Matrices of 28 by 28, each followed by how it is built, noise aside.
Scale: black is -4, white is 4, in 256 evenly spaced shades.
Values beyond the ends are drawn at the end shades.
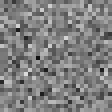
noise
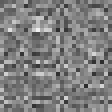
low rank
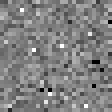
sparse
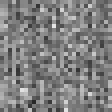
blocks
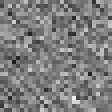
Toeplitz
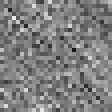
Toeplitz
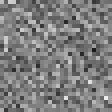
Toeplitz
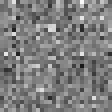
low rank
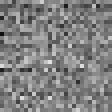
blocks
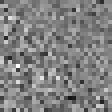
lower triangular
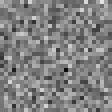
noise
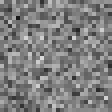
noise
